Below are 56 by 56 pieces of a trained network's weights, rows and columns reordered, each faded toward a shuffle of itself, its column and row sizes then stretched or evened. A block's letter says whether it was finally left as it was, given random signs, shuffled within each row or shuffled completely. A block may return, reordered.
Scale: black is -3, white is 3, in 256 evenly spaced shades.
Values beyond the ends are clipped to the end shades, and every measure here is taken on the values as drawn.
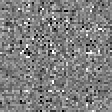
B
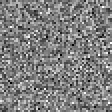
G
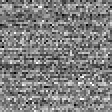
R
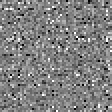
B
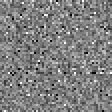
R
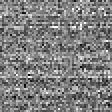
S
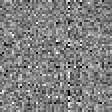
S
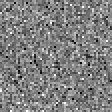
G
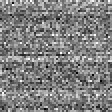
R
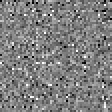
B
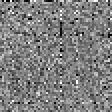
B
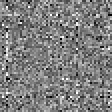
B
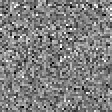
R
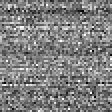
R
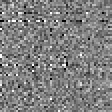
S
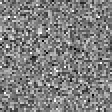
G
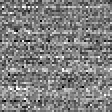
S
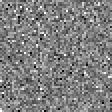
G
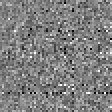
B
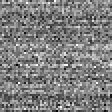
R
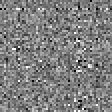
B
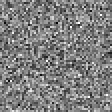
G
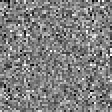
B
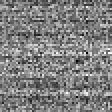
S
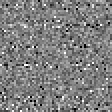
R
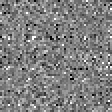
S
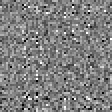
S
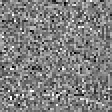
R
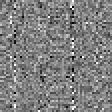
S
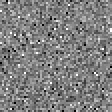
G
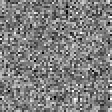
B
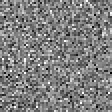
G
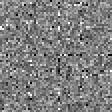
B
